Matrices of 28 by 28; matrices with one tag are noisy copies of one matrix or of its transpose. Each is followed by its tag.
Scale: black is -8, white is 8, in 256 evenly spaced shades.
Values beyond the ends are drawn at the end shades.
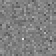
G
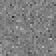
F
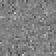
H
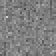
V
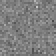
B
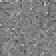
H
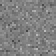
V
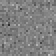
V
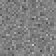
G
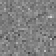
F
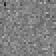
H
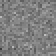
H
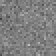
V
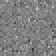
B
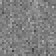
B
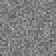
G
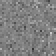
B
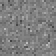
H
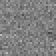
B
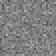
H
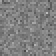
H
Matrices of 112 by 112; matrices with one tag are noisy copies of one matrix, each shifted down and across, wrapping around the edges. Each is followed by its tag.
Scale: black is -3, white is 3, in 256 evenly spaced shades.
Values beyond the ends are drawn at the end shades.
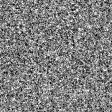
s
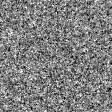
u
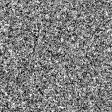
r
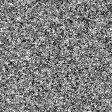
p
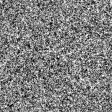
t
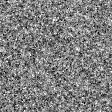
p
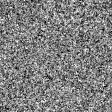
t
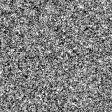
p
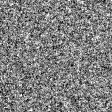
u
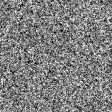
t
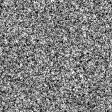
r
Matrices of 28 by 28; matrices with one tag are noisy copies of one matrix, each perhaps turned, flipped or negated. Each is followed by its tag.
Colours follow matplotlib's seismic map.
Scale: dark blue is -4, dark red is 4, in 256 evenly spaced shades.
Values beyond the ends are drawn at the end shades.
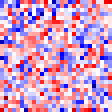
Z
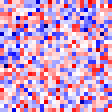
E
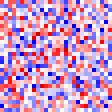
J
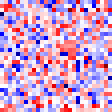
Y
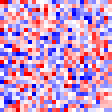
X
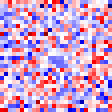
X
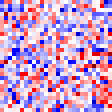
X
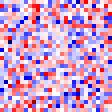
E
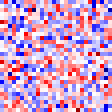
E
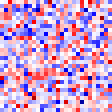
E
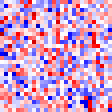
E
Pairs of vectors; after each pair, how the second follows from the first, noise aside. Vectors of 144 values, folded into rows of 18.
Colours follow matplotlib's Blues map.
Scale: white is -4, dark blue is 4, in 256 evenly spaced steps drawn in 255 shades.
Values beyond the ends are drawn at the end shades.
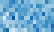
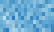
shrunk.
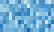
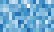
copied.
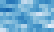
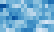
reversed, negated.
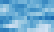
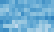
shrunk.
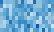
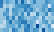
copied.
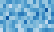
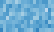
negated, shrunk.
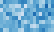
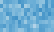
shrunk.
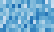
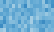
negated, shrunk.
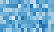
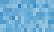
negated, shrunk.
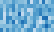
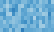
reversed, negated, shrunk.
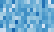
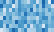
copied.
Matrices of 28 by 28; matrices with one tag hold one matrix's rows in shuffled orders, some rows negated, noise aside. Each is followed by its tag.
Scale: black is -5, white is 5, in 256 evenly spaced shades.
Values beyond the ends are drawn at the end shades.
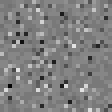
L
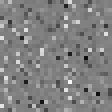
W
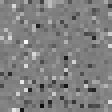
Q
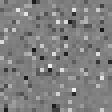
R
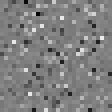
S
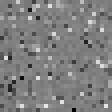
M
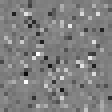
S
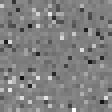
M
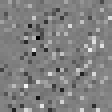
S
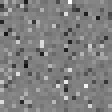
W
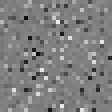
S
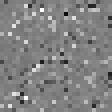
Q
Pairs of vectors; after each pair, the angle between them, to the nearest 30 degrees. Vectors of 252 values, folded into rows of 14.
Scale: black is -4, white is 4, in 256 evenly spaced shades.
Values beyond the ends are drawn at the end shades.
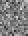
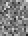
30 degrees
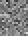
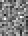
90 degrees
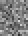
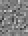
90 degrees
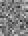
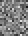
150 degrees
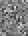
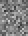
150 degrees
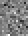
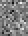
120 degrees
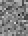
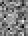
60 degrees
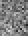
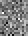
90 degrees
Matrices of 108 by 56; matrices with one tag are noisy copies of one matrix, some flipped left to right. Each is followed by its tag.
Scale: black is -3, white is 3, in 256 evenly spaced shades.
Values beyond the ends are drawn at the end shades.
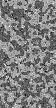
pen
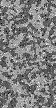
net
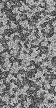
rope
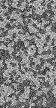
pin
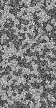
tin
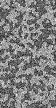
tin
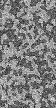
tin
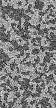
pen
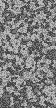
pin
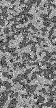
net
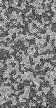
pin
